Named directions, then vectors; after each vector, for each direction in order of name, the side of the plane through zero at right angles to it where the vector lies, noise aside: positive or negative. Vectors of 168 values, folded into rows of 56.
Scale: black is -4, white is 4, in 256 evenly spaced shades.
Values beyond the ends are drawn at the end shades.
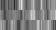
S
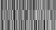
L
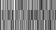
negative, negative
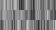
positive, negative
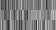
positive, positive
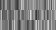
negative, positive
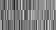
positive, positive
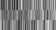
positive, positive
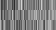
positive, positive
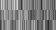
negative, negative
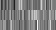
positive, positive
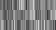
negative, positive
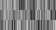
positive, negative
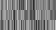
positive, negative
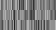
positive, negative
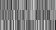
negative, positive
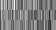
negative, negative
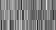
negative, negative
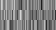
negative, negative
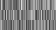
negative, positive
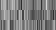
negative, negative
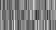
negative, positive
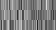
negative, negative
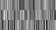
positive, negative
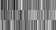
positive, positive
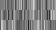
negative, positive
